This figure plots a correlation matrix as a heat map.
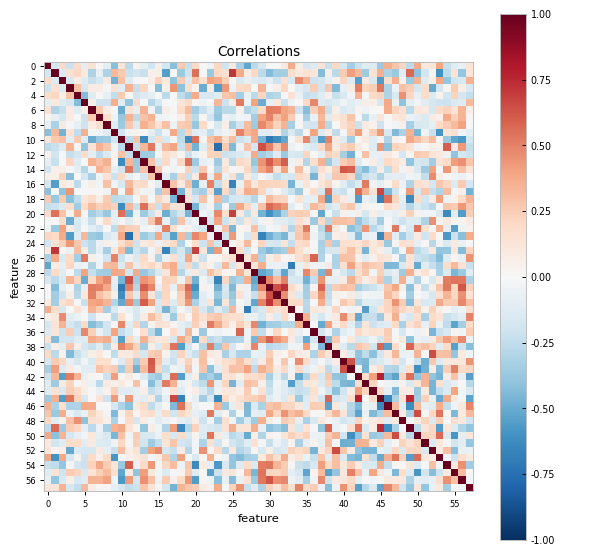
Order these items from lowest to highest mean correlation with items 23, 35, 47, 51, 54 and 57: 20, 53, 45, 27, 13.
45, 27, 13, 20, 53
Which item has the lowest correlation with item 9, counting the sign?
53
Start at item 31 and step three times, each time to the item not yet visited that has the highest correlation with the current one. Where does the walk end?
13
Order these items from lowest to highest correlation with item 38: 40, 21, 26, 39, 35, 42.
21, 40, 26, 39, 42, 35
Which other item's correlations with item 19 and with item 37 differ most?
26
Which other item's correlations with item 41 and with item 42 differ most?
40
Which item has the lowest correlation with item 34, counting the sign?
42
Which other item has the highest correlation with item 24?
3
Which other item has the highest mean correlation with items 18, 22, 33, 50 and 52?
47
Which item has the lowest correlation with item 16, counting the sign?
25
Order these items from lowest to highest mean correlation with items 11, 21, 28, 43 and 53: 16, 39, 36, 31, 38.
36, 31, 39, 38, 16
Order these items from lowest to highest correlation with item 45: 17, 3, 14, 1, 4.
14, 4, 1, 3, 17
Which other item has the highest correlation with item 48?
4
